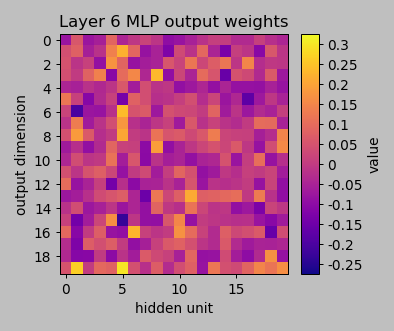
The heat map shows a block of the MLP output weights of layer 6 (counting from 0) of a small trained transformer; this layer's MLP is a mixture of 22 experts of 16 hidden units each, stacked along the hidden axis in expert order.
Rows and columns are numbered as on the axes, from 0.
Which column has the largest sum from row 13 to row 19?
11
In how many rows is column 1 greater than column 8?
9
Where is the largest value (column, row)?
5, 19
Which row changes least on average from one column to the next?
4
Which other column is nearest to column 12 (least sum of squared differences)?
15
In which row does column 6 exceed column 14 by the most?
3
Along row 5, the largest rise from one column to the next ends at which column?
6
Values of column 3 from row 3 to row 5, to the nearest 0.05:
0.15 -0.05 -0.05
